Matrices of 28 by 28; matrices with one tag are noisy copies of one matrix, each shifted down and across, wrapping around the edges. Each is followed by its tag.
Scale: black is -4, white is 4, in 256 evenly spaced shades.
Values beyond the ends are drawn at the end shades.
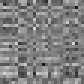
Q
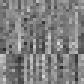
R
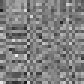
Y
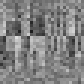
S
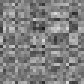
Q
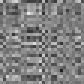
Y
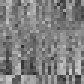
S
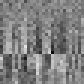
S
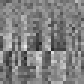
S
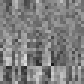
S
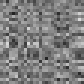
Q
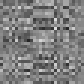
Y
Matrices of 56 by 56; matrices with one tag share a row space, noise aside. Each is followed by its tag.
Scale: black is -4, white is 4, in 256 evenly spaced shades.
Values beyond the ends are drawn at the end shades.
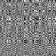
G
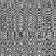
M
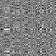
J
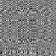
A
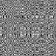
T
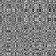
G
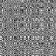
T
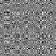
J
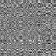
M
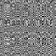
J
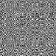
T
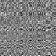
M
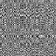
T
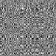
T
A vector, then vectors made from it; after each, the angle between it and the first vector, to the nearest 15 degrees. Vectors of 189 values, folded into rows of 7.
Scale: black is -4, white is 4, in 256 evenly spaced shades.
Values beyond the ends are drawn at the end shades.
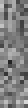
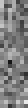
15 degrees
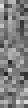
15 degrees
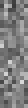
150 degrees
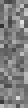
120 degrees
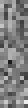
15 degrees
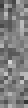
165 degrees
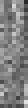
75 degrees
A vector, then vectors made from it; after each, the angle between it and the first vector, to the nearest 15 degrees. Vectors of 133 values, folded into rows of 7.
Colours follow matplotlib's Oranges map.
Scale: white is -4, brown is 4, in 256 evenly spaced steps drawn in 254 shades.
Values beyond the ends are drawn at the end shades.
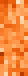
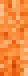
105 degrees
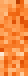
150 degrees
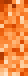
30 degrees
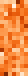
150 degrees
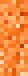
105 degrees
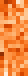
45 degrees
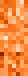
60 degrees
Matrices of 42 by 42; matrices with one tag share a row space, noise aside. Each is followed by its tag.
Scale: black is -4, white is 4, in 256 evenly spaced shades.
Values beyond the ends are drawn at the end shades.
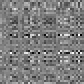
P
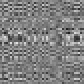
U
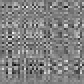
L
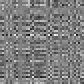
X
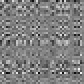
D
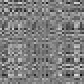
U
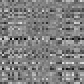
U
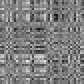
X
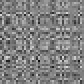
D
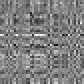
X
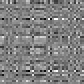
X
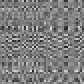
L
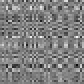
L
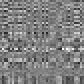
U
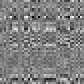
P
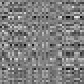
U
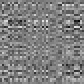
U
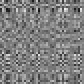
D
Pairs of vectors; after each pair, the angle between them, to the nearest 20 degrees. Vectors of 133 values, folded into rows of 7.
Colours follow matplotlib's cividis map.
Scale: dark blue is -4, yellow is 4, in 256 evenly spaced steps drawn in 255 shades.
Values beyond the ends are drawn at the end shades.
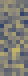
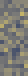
160 degrees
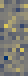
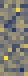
140 degrees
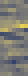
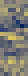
140 degrees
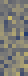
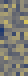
120 degrees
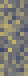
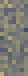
40 degrees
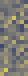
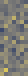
20 degrees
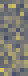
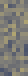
140 degrees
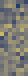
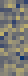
20 degrees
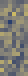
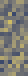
160 degrees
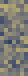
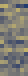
60 degrees
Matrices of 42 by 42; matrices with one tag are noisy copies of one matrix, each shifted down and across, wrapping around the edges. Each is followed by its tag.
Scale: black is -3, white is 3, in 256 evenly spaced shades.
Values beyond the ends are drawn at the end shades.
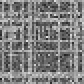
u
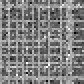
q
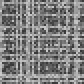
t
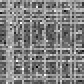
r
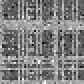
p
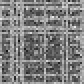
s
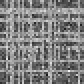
u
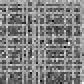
t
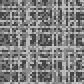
t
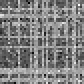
u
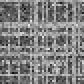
u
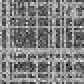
u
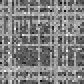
u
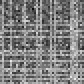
r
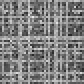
t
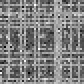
r
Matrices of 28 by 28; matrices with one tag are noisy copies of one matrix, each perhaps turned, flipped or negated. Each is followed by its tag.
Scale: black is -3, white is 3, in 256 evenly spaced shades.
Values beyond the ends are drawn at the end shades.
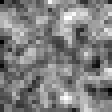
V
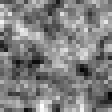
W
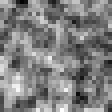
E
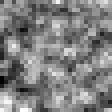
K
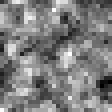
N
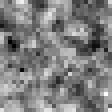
V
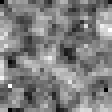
N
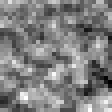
K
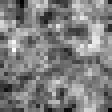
V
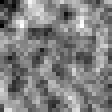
K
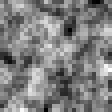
W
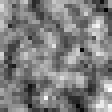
K
